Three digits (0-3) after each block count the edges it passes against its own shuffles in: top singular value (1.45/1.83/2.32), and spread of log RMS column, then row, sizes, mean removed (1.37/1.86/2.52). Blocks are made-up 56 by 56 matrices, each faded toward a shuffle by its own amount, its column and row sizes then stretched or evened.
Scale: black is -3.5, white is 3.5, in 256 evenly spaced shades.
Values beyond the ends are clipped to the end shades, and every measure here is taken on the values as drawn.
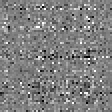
1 2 3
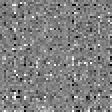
1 2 2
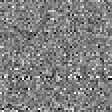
1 0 3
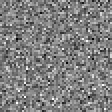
1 1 0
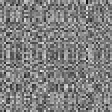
3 2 1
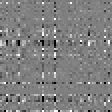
3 3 3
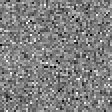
0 0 0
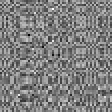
3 0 1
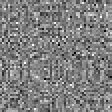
2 0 0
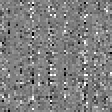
1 3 1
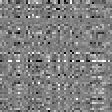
3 2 3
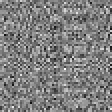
3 2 1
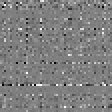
1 2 3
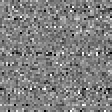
0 0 3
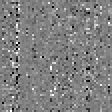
0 3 0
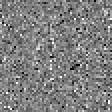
1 1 0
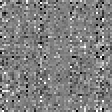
1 3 2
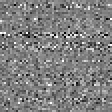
2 0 3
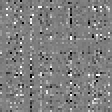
1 3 2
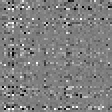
2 2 3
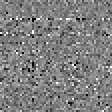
1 1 2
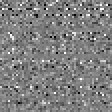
1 0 3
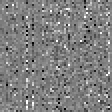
0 3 0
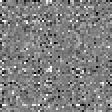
2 2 2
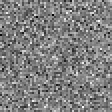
0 0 0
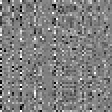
3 3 0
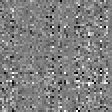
0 3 2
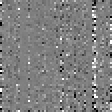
1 3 1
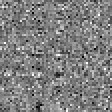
1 1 0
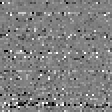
1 0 3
